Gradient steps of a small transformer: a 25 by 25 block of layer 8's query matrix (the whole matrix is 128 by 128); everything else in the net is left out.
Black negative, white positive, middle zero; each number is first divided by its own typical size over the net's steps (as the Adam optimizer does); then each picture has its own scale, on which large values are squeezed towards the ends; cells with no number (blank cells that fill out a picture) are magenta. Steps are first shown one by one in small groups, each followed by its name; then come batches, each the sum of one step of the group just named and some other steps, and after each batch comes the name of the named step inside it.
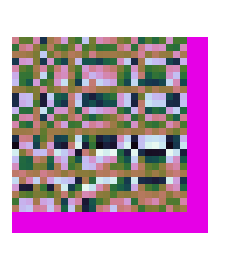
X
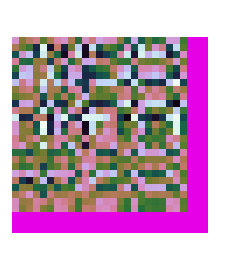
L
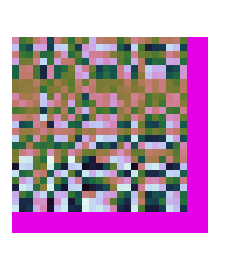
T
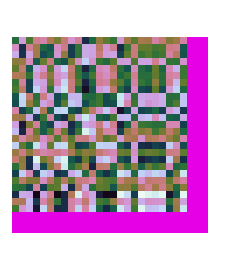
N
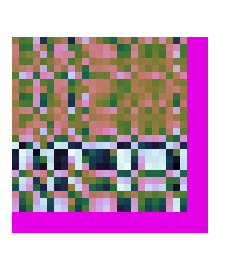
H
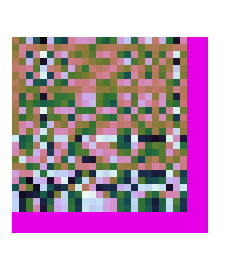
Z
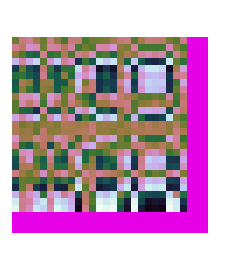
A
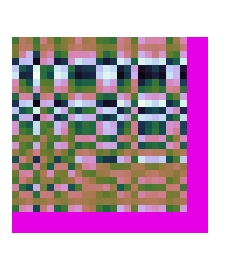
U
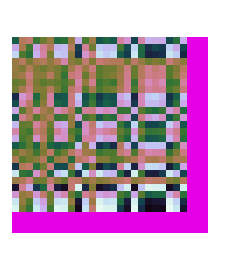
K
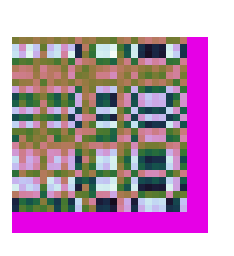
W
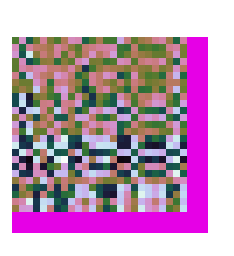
N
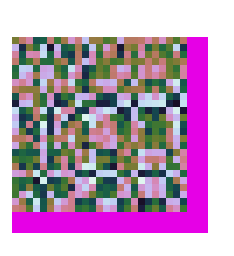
L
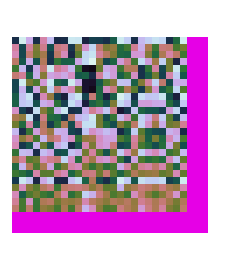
N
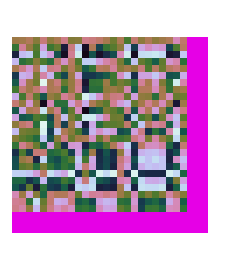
L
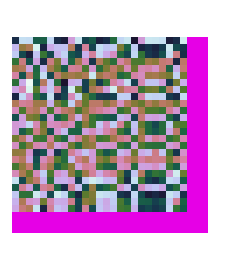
K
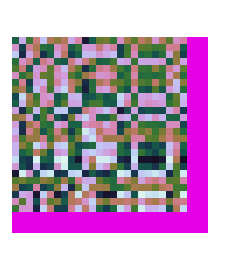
N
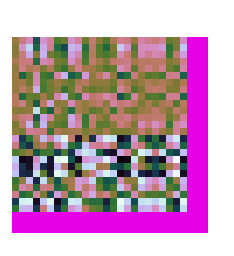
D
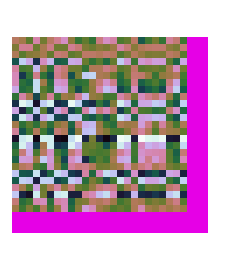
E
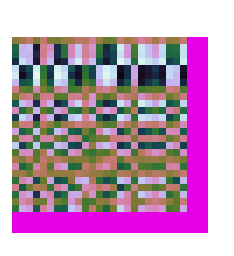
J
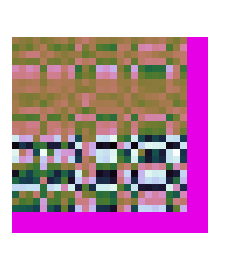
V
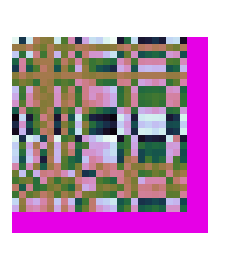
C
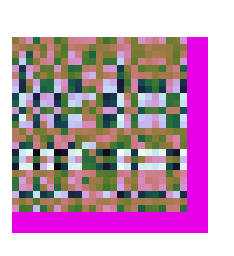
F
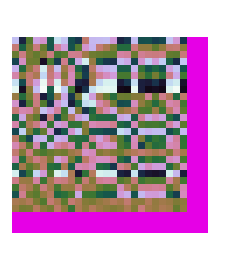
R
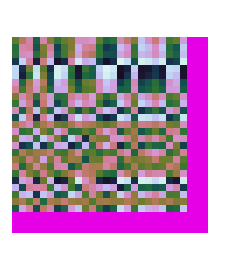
J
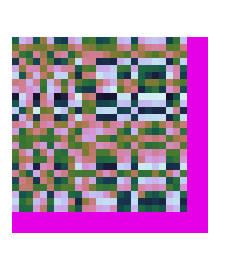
F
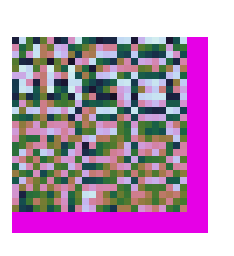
V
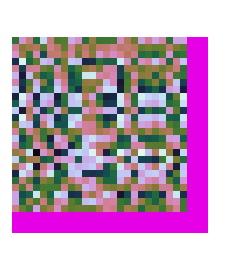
F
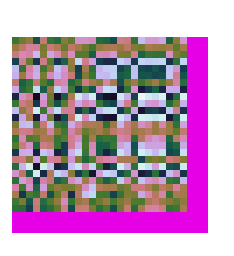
F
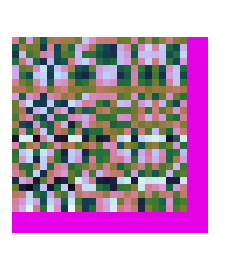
J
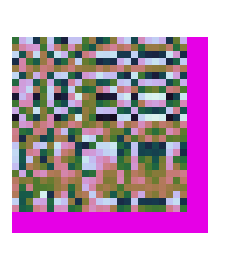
C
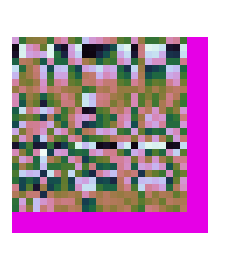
V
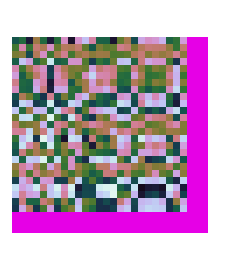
E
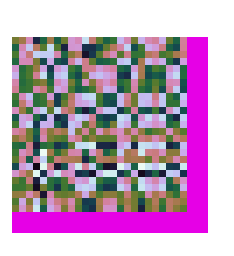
F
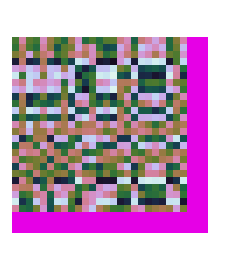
V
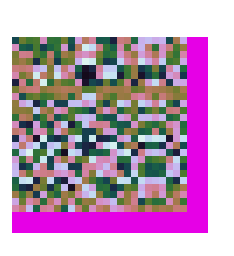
J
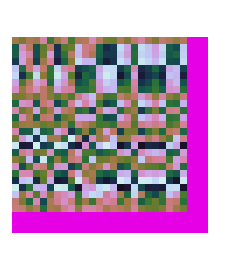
J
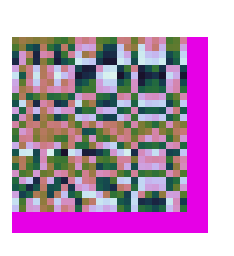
J
